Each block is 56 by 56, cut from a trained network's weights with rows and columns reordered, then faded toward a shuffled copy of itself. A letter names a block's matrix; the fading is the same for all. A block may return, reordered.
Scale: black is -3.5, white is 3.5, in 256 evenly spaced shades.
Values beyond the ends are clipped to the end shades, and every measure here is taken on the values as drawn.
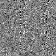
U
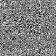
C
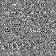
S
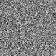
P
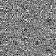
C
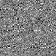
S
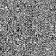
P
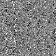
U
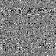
S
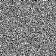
P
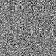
P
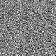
P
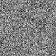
P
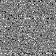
S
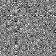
S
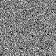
P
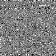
S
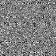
S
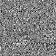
S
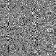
U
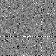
U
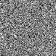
P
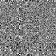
C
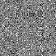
C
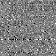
C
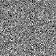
U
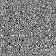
S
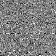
S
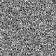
P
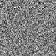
P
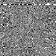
U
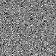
U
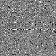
C
